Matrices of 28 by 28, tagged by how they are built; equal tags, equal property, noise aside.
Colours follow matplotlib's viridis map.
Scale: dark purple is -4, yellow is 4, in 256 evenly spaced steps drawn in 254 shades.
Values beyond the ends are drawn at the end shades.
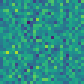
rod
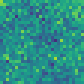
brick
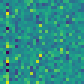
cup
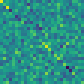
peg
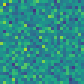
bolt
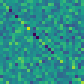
peg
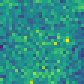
brick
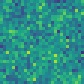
brick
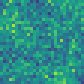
brick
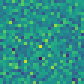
bolt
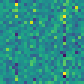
cup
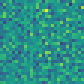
rod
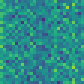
rod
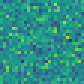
bolt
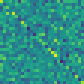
peg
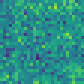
brick
